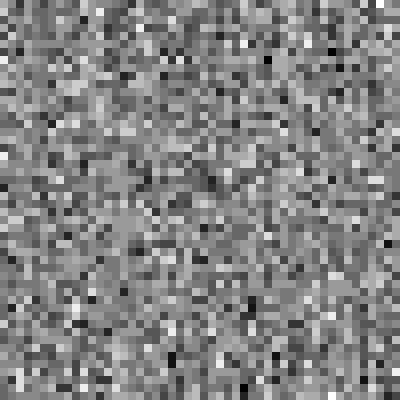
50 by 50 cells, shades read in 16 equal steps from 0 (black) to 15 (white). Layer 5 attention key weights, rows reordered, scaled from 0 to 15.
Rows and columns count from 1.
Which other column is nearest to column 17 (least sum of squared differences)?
33
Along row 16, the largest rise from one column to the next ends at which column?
8
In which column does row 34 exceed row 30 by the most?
9
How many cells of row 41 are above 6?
30
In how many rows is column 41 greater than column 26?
28
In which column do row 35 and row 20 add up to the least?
11
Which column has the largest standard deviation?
22
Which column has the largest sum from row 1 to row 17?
13
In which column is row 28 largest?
45
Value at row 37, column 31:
7
